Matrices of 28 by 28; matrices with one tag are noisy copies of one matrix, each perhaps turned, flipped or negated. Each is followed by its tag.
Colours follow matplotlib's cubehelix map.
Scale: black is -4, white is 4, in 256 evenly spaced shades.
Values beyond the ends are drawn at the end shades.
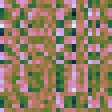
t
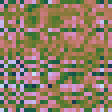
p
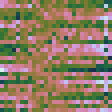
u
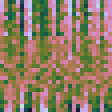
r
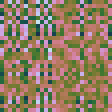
p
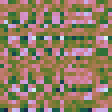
t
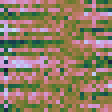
u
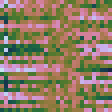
u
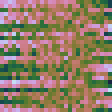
r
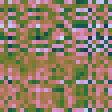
p
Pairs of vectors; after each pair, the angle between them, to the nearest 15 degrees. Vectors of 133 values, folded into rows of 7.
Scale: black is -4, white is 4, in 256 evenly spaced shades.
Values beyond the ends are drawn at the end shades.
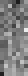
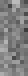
120 degrees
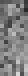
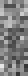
135 degrees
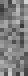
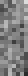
30 degrees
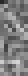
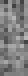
60 degrees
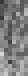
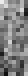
150 degrees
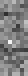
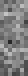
150 degrees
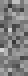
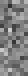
15 degrees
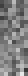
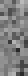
135 degrees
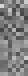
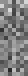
30 degrees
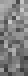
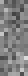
120 degrees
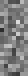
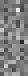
120 degrees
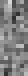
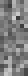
150 degrees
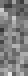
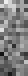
120 degrees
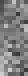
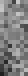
150 degrees
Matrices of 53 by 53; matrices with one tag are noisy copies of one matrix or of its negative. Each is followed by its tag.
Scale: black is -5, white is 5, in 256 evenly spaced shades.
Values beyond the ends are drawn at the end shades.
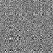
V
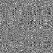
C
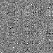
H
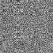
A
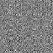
V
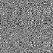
C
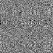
C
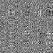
H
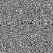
C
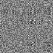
C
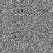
A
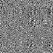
C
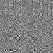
V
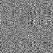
C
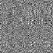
C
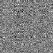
A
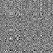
V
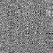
H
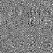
C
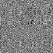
C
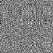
C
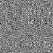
C
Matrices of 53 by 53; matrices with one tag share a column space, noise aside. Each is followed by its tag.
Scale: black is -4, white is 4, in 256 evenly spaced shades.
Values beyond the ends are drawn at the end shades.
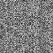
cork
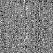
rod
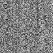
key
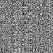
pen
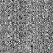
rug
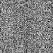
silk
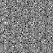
rug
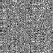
key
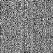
cork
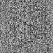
rug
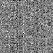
cork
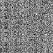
pen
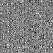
rod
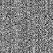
pen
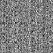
rug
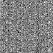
pen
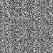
pen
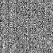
silk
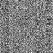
cork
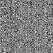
pen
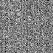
cork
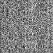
silk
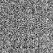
silk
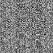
silk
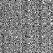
cork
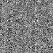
rod
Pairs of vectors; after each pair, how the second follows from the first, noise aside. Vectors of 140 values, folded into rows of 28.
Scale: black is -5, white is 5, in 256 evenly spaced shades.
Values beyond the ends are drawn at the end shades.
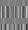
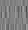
negated, shrunk.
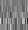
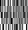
wrapped around, scaled up.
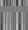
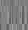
wrapped around, negated, shrunk.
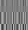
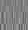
negated, shrunk.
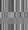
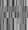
reversed, negated.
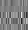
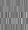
negated, shrunk.
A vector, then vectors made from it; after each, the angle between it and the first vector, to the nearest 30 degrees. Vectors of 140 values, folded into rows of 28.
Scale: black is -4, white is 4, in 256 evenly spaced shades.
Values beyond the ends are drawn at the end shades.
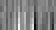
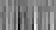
150 degrees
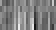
30 degrees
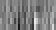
150 degrees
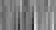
150 degrees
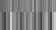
90 degrees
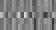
60 degrees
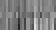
150 degrees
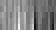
30 degrees
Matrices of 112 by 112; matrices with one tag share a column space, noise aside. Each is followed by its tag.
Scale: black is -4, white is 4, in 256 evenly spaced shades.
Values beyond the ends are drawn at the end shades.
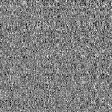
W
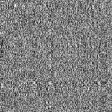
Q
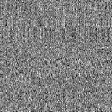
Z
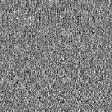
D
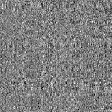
Q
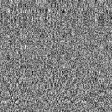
D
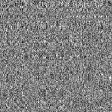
W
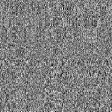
Z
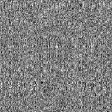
Q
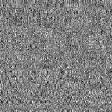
D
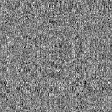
Q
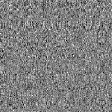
W
